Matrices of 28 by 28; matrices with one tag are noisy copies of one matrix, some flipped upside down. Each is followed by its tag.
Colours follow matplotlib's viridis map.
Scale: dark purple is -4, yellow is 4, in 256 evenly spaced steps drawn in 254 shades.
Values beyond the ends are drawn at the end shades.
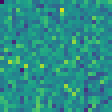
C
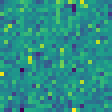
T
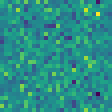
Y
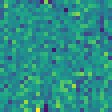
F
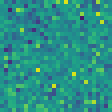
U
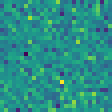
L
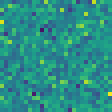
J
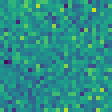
U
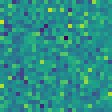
J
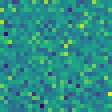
J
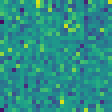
C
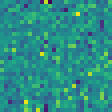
F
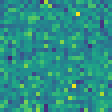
F
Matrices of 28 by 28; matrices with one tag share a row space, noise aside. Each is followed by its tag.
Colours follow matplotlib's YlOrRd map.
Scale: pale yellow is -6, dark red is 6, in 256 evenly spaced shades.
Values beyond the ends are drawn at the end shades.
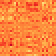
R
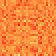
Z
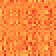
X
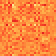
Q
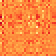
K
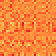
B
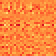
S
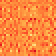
X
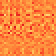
S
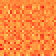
S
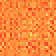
X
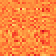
Q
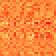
S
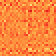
X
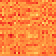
R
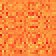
K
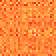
X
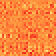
X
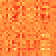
Q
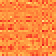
R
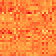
R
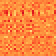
S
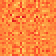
Q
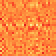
K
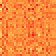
K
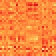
R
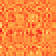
K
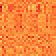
K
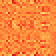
Q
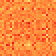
B
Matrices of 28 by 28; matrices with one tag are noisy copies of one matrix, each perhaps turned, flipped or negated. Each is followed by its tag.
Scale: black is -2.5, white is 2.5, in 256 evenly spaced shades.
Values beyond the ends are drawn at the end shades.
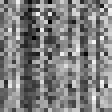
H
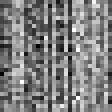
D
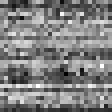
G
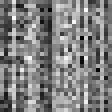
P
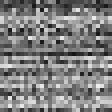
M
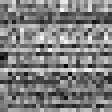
D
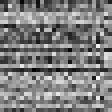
D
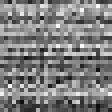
M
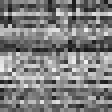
P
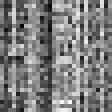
P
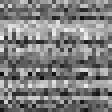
H
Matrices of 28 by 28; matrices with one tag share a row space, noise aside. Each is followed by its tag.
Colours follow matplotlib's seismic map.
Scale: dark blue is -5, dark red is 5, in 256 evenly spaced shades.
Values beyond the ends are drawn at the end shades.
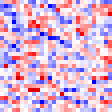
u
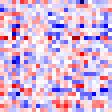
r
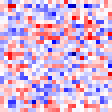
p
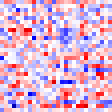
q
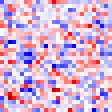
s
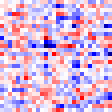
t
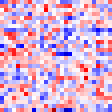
q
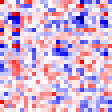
r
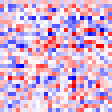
p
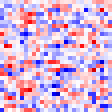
s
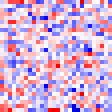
p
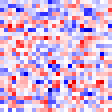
p
